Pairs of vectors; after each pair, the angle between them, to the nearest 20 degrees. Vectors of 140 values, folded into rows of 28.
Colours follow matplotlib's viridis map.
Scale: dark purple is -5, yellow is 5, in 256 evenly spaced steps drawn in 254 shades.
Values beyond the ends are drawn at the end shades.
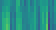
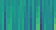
100 degrees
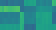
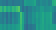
20 degrees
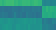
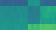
100 degrees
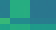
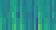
80 degrees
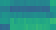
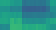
40 degrees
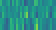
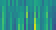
60 degrees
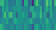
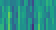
60 degrees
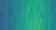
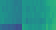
80 degrees
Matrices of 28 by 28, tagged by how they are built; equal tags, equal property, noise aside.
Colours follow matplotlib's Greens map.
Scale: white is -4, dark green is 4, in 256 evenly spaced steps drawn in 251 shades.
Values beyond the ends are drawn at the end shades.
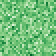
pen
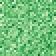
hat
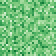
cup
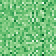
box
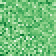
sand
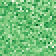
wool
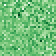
wool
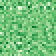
box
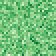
pen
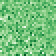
sand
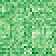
box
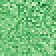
wool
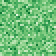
pen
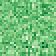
box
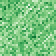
hat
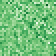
wool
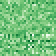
box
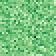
cup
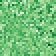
wool
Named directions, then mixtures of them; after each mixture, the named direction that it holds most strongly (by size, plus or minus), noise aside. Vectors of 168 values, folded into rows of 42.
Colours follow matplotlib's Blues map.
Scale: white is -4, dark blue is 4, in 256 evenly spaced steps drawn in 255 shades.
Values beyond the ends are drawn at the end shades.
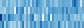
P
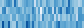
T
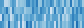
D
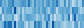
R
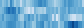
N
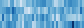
N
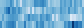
N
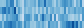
N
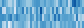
T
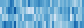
R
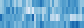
N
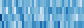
P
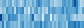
P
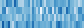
T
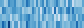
T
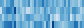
R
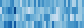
R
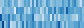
P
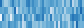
D
